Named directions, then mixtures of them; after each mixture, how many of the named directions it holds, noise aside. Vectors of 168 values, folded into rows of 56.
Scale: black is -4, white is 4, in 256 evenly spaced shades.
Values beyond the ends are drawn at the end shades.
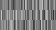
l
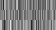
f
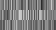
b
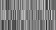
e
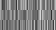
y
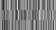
two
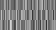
three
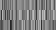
four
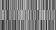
three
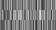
two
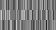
three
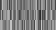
four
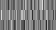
two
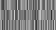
two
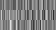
two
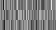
three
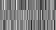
three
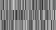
two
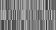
one
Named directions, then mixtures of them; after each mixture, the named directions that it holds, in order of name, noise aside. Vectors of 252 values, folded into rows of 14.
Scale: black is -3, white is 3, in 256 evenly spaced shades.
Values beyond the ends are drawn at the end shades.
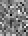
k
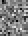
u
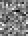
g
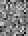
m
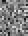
u.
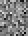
m.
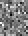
g, k.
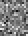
g, m, u.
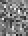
k, u.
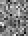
k, m.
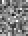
u.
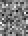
g, k, u.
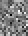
k.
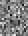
k, m.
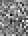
k.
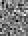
g, u.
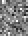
u.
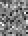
g, k, u.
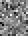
g, k, m.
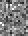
g, k, m.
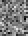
g, m, u.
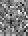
k.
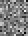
m, u.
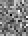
k.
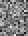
m, u.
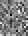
k.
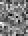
g, k, m.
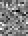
g.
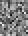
g, k.
